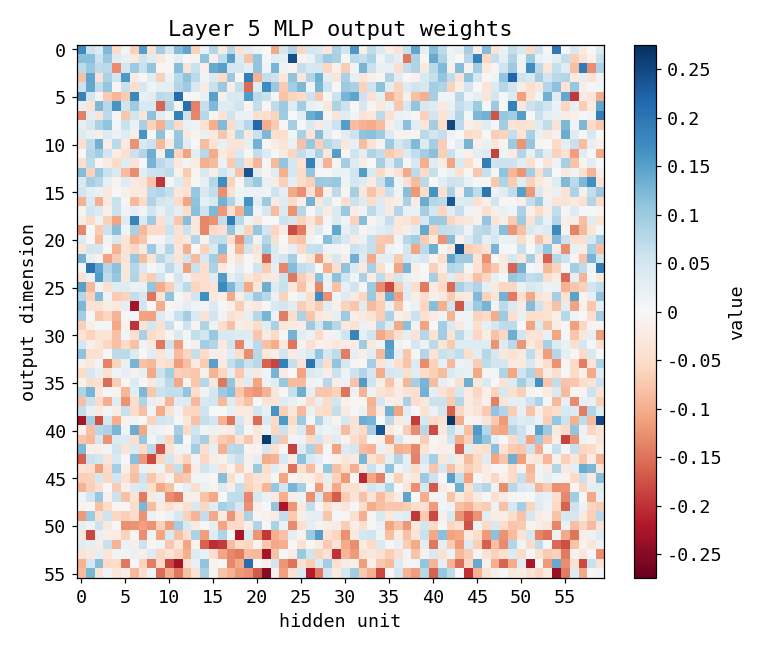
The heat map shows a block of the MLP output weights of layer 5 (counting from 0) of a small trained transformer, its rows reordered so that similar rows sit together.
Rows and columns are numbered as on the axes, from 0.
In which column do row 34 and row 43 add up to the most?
32
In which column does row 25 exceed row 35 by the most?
16
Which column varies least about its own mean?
36
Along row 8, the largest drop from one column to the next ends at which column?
21
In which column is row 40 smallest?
40
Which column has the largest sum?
1
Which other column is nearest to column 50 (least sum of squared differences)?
52
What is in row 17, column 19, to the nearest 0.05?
0.15
